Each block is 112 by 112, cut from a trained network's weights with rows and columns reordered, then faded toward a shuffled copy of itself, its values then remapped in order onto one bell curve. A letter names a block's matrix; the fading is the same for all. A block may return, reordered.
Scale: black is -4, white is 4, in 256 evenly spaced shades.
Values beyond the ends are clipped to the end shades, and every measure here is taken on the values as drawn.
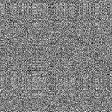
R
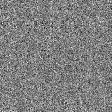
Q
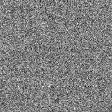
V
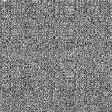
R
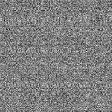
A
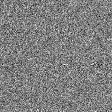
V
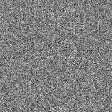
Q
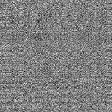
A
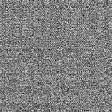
A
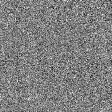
Q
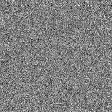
V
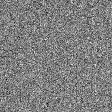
V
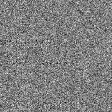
Q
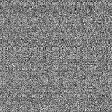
A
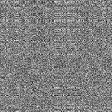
R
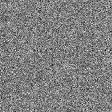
V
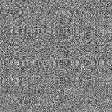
R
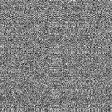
R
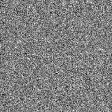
Q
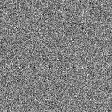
V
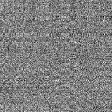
A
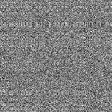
A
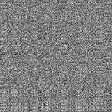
R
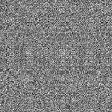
A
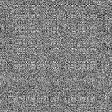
R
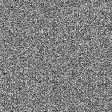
V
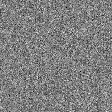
V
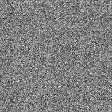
Q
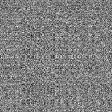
R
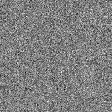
V
